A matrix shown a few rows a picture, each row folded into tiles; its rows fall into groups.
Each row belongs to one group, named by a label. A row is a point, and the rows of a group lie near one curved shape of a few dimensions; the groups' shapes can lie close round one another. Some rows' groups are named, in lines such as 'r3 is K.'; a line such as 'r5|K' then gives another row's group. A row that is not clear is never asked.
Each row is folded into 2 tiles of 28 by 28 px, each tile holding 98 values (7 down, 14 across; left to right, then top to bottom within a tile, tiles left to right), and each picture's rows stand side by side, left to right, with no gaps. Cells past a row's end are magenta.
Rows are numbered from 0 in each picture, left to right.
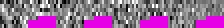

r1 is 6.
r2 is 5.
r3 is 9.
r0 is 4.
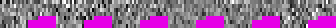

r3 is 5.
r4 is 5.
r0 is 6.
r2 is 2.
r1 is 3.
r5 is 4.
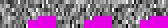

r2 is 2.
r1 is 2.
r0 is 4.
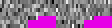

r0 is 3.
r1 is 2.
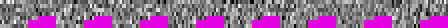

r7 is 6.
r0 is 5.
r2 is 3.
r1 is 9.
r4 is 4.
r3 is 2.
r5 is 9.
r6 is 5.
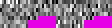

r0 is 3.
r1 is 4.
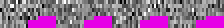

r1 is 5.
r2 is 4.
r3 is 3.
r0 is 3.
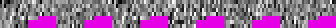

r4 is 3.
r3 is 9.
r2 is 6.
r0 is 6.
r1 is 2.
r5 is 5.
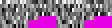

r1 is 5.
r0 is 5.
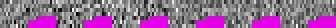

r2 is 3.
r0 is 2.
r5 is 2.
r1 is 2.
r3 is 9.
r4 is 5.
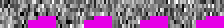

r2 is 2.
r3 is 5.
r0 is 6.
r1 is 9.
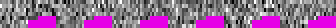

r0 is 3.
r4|4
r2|3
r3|9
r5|2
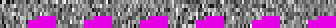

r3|9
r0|6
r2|2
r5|5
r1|5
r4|4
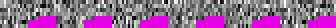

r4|2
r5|9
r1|4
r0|9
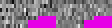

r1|9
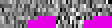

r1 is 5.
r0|5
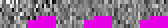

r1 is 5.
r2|5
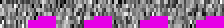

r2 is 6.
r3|6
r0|4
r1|6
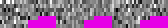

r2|2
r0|5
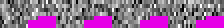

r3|2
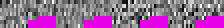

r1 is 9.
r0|6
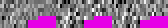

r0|9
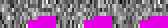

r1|4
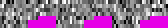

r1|5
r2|4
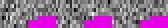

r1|3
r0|9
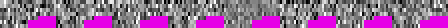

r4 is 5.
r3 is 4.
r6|4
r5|4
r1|4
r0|9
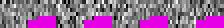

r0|6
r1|4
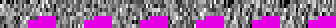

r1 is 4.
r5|6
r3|4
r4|6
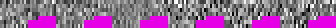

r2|5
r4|2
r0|6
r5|2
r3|3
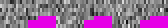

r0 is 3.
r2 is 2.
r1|5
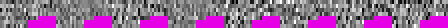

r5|5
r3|5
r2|3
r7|4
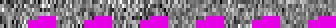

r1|6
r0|4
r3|3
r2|3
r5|5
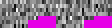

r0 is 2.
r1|3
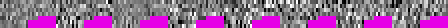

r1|5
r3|9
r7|6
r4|4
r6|6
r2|5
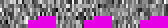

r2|6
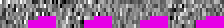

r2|9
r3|9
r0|5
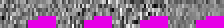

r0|9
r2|9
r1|2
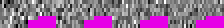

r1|9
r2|6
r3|2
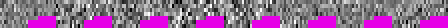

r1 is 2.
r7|2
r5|5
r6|5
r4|4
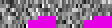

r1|2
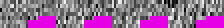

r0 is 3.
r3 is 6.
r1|3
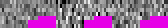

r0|5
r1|6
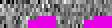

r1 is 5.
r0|4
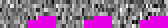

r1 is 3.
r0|3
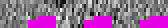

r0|5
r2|9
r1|6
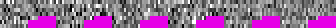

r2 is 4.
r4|3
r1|2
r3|2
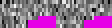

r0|6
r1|3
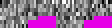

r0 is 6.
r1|3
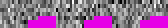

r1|3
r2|4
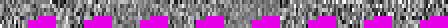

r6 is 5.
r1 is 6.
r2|5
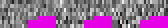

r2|2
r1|9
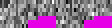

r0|6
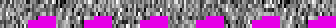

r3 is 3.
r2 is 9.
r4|4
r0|6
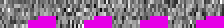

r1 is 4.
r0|9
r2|3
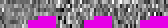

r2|5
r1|9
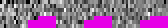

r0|4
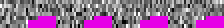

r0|3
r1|2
